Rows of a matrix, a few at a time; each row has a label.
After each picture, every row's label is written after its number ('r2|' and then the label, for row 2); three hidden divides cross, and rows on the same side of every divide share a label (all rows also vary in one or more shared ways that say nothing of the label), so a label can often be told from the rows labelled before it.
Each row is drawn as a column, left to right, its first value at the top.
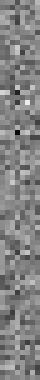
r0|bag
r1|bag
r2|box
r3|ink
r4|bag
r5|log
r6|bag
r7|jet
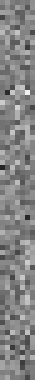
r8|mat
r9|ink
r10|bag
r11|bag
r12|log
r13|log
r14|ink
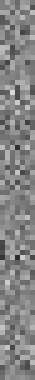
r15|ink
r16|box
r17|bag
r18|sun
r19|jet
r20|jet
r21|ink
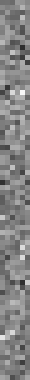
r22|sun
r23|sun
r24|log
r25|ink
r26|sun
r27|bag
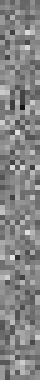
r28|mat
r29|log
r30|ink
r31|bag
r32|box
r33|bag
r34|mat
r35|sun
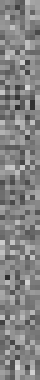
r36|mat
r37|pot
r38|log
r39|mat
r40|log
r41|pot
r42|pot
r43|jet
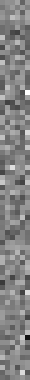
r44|ink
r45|pot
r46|pot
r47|jet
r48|bag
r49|pot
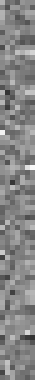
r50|jet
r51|box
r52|sun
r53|log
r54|box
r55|box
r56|box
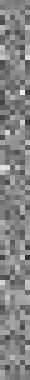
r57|box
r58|jet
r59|ink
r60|jet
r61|mat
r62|ink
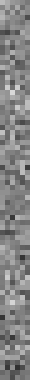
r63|pot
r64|jet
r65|ink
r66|jet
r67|sun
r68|log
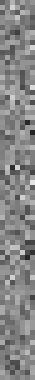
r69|bag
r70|bag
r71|jet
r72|jet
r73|box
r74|jet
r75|box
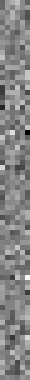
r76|ink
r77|bag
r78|pot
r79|jet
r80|log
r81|log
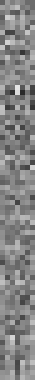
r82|bag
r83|jet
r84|jet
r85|bag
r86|pot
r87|bag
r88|ink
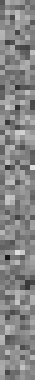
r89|log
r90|pot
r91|box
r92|ink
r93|bag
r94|sun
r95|ink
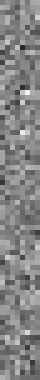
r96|bag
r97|sun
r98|ink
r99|box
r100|sun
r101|bag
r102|ink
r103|jet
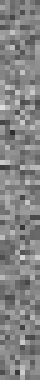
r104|sun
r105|pot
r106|mat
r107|log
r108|bag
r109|pot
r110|mat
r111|box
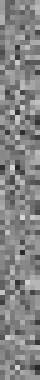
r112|pot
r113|log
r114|sun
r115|log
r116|jet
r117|box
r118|sun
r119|jet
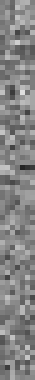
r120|bag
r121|jet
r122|log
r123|jet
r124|bag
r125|ink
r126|bag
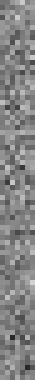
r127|mat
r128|sun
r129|box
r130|pot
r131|pot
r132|sun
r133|pot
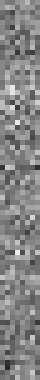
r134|log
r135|sun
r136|bag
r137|mat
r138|jet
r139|box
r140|bag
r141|mat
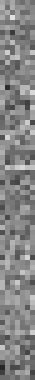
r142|jet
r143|ink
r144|jet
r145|jet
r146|bag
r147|box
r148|sun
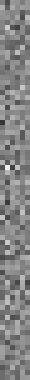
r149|jet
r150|log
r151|bag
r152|jet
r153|mat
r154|jet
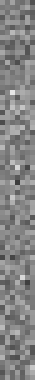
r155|ink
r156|sun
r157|bag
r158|bag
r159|log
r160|sun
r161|mat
